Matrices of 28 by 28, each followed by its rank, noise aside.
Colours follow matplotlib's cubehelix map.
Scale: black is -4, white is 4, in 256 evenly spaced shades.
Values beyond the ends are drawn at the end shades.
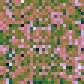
six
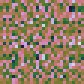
four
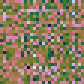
eight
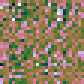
six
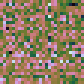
six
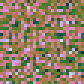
eight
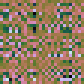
four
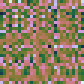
four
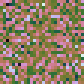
eight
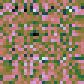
four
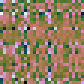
three
